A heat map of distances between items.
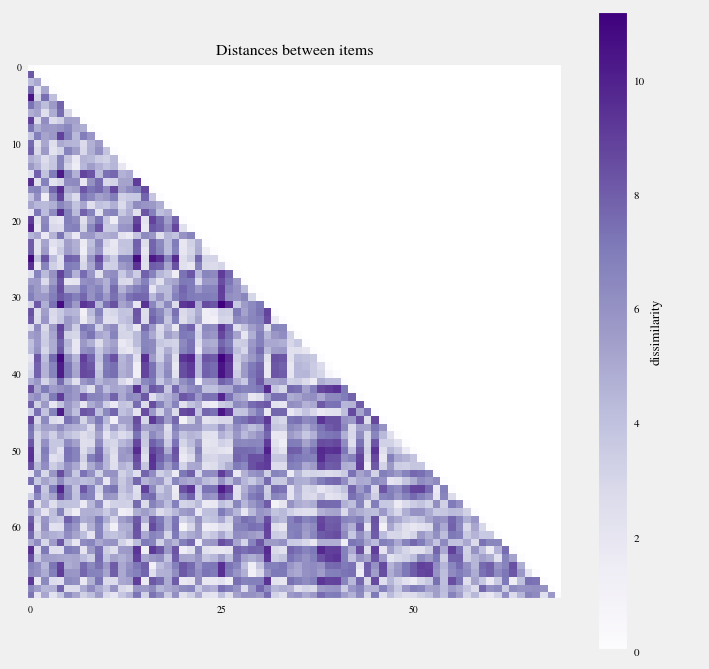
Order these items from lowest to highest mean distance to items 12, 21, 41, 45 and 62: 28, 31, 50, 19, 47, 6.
6, 28, 19, 31, 47, 50
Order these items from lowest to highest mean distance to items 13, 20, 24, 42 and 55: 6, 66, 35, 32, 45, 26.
32, 6, 26, 35, 45, 66
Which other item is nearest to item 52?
44
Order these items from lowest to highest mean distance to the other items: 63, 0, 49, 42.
49, 63, 42, 0
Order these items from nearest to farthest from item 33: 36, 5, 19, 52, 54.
52, 54, 36, 5, 19
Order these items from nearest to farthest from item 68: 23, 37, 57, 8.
37, 57, 23, 8
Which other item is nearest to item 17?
2
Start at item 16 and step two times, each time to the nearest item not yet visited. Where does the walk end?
29
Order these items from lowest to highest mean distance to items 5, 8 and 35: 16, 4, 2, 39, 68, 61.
68, 2, 61, 16, 39, 4
